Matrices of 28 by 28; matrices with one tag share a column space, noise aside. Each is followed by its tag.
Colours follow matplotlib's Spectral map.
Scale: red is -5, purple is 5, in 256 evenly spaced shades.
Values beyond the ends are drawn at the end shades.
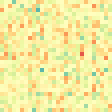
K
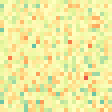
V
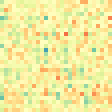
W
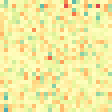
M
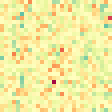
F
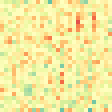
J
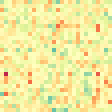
J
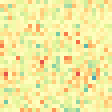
V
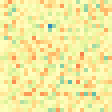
F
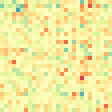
M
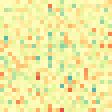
V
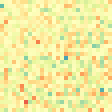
V
